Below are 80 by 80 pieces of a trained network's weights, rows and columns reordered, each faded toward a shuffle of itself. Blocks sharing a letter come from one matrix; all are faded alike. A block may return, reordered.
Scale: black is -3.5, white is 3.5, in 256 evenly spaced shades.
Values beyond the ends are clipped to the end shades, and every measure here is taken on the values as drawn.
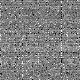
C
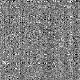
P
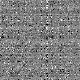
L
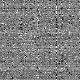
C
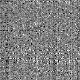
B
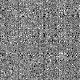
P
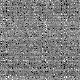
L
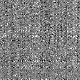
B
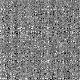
B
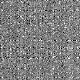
B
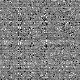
L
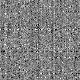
P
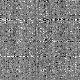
B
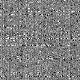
B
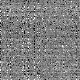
L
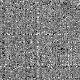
P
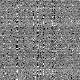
L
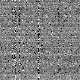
L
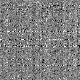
B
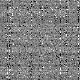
L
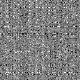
B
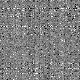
B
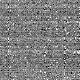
C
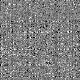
B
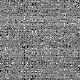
L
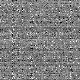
C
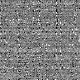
L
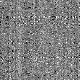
P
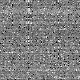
L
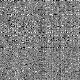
B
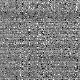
C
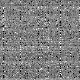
L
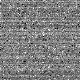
C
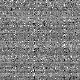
C
